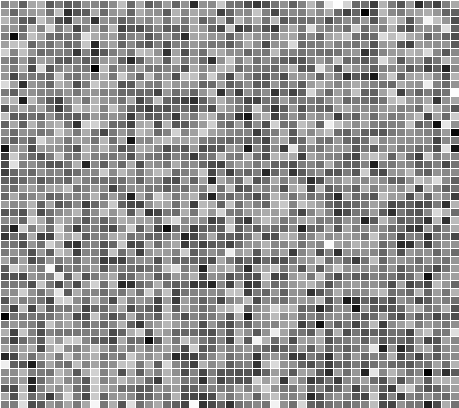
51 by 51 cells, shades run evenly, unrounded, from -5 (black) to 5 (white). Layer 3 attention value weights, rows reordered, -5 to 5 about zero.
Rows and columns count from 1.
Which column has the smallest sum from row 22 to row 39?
48
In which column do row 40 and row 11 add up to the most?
11
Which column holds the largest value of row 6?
33
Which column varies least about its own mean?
12
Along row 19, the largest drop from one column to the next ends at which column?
51
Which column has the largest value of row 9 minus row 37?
36
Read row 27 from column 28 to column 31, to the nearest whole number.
1 1 2 1
